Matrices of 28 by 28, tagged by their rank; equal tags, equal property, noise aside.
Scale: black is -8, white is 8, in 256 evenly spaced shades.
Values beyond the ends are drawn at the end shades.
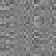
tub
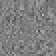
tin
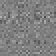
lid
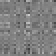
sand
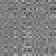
tub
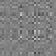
sand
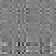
sand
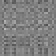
sand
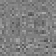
lid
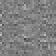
lid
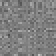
lid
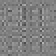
sand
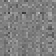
lid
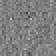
tin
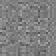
lid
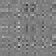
tub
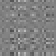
sand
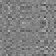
tub
